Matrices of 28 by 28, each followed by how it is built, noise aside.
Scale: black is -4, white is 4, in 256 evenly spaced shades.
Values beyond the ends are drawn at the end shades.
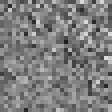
upper triangular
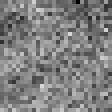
smooth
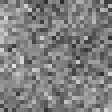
smooth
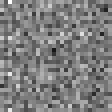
repeating rows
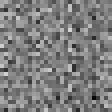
repeating rows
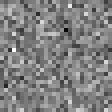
repeating rows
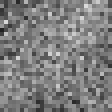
smooth
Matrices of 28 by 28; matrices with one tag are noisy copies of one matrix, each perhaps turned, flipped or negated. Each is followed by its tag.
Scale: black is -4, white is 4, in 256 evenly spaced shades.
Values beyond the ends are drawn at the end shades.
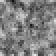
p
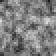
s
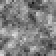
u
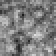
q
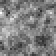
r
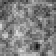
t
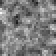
p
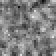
p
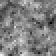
u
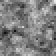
u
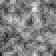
s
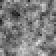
r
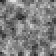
p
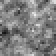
u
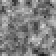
p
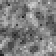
u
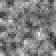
p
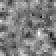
p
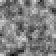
p
